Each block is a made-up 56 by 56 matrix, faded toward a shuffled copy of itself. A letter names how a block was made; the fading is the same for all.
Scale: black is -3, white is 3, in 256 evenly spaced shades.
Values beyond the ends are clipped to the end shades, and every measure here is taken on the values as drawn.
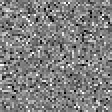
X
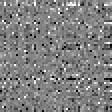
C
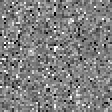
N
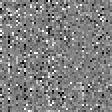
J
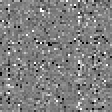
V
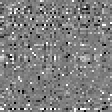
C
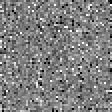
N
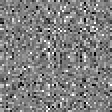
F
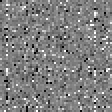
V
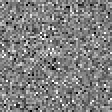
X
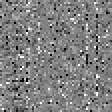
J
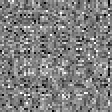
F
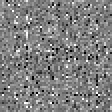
V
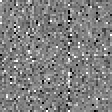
J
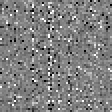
V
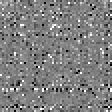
C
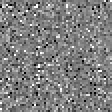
V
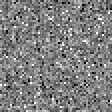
X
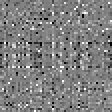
C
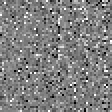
J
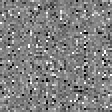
J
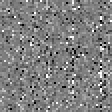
J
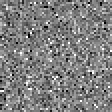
X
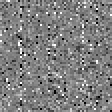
J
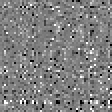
C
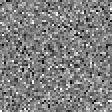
X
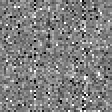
N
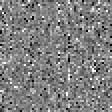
N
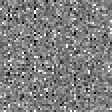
N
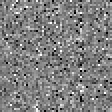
N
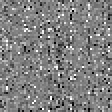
J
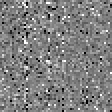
V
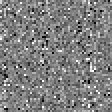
N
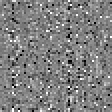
J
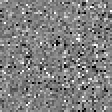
V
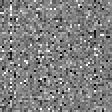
N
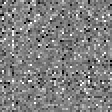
V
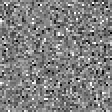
X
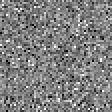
X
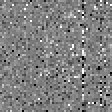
V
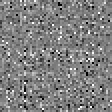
V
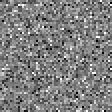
X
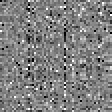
F
